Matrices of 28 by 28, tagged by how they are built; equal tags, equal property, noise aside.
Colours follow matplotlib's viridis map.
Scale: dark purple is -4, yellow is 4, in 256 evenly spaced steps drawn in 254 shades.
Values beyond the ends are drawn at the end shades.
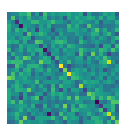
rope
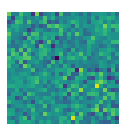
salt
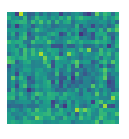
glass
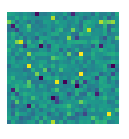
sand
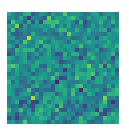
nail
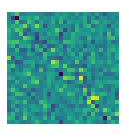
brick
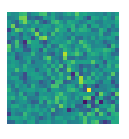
salt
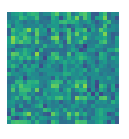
glass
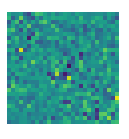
salt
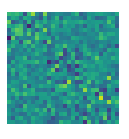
salt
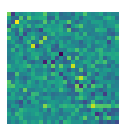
brick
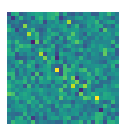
brick
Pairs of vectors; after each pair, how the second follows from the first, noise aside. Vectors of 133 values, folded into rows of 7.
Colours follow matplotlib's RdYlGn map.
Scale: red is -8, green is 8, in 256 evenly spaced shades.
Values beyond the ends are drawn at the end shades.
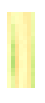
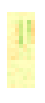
wrapped around, partly zeroed.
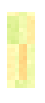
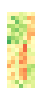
scaled up.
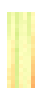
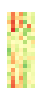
wrapped around, scaled up.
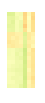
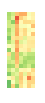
reversed, negated, scaled up.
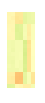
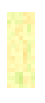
negated, shrunk.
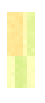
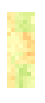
wrapped around, negated.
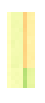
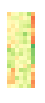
wrapped around, scaled up.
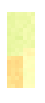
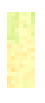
wrapped around, negated, shrunk.
